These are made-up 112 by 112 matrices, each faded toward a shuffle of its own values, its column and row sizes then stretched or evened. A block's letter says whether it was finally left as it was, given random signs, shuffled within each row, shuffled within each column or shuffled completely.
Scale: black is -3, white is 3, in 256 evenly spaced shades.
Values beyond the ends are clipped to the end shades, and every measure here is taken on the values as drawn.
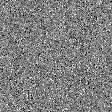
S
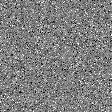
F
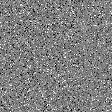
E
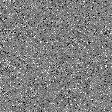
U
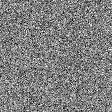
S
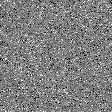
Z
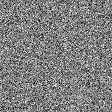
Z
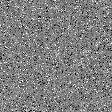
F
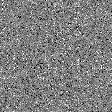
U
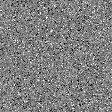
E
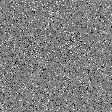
S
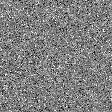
S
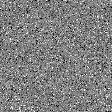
F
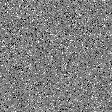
Z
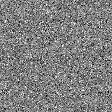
F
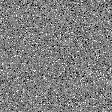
Z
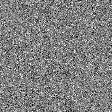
F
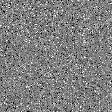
U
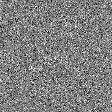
F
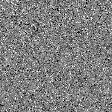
F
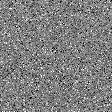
Z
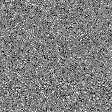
Z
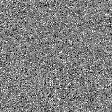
U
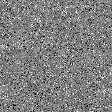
F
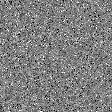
Z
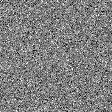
E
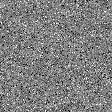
S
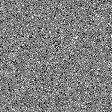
Z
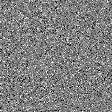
U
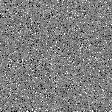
Z
